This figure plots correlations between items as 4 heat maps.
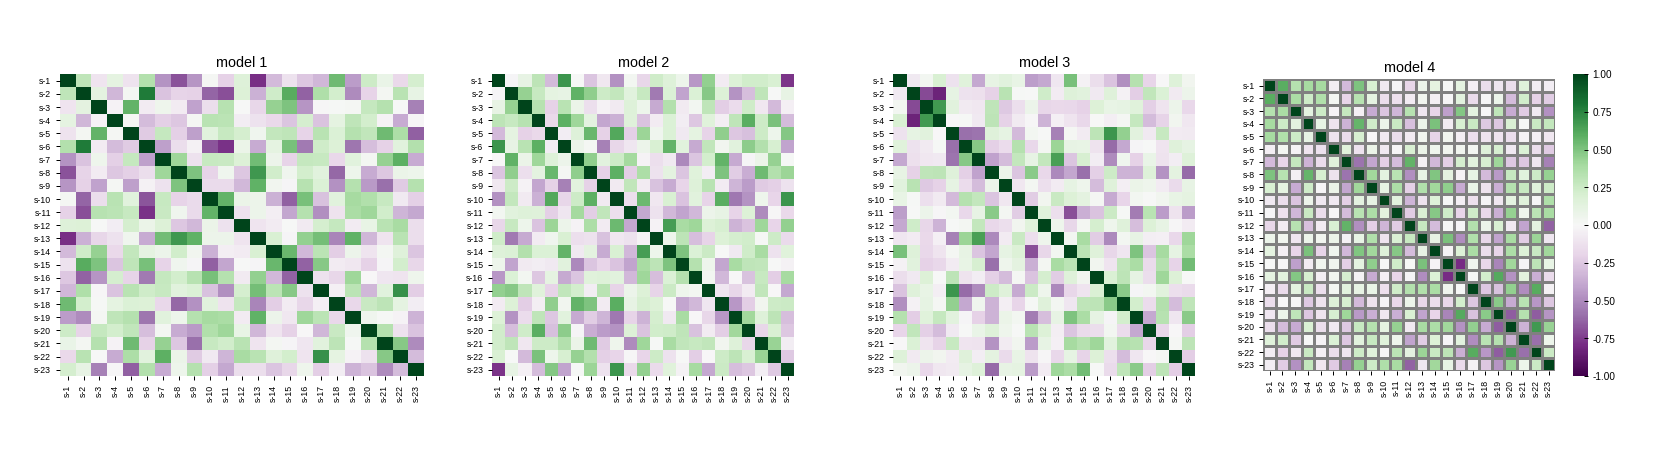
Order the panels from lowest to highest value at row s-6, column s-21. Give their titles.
model 1, model 3, model 4, model 2
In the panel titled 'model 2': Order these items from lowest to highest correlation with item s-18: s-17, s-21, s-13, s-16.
s-16, s-17, s-21, s-13
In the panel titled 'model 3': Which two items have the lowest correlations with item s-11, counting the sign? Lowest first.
s-14, s-19
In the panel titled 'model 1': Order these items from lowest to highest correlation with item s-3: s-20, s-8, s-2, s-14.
s-8, s-2, s-20, s-14
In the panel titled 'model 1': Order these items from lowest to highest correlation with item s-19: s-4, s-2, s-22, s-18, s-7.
s-2, s-18, s-22, s-7, s-4
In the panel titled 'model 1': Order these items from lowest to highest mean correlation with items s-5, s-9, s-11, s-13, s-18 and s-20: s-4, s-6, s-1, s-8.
s-6, s-1, s-8, s-4
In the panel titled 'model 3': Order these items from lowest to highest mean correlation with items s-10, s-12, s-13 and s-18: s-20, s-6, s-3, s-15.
s-3, s-20, s-6, s-15
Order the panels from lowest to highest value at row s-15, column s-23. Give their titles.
model 1, model 2, model 4, model 3
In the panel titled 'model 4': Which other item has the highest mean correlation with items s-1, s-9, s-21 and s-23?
s-8
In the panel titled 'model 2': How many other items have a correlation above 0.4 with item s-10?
5
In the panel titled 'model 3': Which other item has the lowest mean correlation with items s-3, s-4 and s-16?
s-2
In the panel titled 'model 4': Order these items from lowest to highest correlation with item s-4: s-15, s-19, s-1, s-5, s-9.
s-19, s-15, s-5, s-9, s-1
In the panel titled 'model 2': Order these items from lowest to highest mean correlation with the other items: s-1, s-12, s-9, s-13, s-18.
s-9, s-13, s-1, s-18, s-12
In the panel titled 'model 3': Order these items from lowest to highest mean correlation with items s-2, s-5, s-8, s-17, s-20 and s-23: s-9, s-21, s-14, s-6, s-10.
s-6, s-10, s-14, s-21, s-9
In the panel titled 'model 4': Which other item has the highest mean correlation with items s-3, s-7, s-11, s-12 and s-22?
s-17
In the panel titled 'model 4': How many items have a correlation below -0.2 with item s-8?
4
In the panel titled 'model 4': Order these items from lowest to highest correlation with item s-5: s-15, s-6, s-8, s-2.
s-6, s-15, s-8, s-2
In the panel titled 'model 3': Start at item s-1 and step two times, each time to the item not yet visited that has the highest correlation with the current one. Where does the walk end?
s-19
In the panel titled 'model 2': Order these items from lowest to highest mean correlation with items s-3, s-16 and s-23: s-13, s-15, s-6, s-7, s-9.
s-13, s-6, s-7, s-9, s-15
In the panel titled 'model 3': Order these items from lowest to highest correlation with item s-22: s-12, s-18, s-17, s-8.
s-18, s-17, s-12, s-8
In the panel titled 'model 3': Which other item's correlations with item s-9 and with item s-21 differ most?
s-16
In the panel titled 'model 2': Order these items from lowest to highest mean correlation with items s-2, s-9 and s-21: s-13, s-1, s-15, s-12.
s-13, s-15, s-1, s-12
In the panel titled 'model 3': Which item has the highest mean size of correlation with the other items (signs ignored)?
s-8
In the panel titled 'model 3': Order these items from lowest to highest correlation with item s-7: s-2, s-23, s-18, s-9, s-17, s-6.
s-17, s-9, s-2, s-18, s-23, s-6
